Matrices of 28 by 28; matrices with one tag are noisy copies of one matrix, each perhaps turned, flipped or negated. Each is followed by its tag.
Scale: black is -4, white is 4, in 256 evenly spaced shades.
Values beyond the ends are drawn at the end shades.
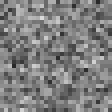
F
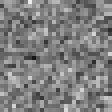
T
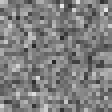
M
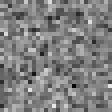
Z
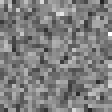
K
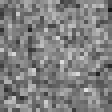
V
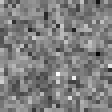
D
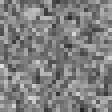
T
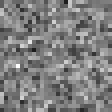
D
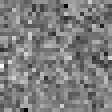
Z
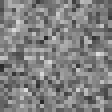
V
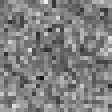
V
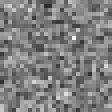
M
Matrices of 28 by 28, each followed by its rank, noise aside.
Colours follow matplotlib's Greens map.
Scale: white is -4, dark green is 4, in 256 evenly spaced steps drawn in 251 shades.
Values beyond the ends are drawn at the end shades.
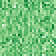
five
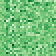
six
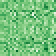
five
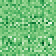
five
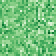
seven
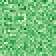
seven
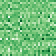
four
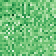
seven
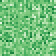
six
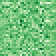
four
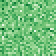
six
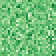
six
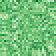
six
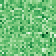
six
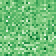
five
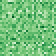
seven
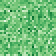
eight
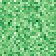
eight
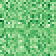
five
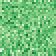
eight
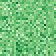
six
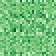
five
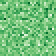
five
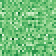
five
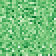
six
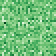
six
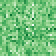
six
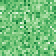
seven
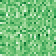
five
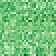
five
